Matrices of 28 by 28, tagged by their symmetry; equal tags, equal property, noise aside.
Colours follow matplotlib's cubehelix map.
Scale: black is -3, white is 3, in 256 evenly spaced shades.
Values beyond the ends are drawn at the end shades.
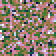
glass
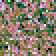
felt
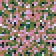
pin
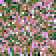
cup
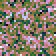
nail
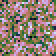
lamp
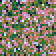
felt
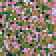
glass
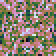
pin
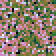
glass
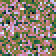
glass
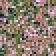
cup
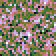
felt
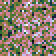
lamp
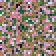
lamp
